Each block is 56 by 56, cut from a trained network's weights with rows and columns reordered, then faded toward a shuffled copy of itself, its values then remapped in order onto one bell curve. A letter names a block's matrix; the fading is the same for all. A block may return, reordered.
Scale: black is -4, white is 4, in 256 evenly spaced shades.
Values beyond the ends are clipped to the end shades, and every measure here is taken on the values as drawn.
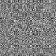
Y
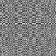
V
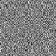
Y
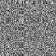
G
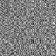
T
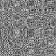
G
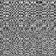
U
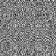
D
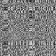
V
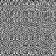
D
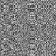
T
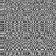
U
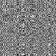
Y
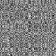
Y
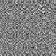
G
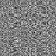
Y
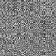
G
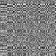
V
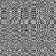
U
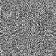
D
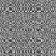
V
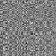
Y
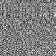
D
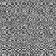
V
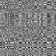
V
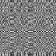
V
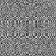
V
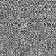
G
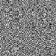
D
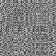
T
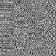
D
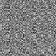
T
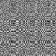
U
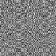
Y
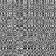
U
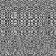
U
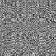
G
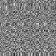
T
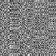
T
